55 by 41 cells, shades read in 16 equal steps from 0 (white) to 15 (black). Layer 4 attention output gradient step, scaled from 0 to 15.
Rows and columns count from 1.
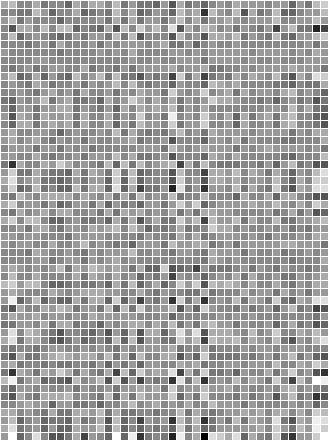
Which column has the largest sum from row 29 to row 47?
26
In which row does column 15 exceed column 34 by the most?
47
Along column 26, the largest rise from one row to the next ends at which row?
48
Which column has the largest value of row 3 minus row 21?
8
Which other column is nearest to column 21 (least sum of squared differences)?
12
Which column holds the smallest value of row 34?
21
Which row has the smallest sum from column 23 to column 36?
42
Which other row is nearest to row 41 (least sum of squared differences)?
27
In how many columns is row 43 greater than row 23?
14
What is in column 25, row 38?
5
